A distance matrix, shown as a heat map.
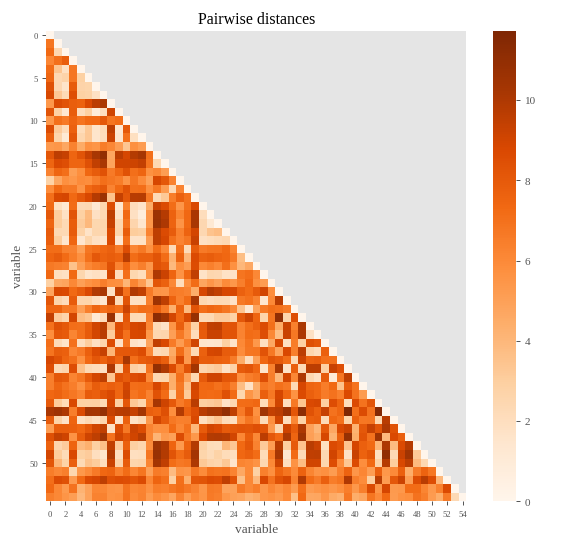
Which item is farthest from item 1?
44
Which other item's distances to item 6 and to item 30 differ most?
33
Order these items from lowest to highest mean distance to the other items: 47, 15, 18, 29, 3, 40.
29, 18, 40, 3, 15, 47
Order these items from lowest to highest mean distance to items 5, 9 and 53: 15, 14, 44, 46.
46, 15, 14, 44
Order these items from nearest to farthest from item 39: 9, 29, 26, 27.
9, 29, 27, 26
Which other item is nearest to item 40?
37
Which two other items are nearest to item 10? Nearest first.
13, 29
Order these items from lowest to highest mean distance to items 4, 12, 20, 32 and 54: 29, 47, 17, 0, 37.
29, 17, 37, 0, 47
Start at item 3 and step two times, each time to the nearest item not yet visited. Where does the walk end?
27
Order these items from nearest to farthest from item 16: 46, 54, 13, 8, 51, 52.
52, 51, 54, 13, 8, 46
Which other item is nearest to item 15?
34
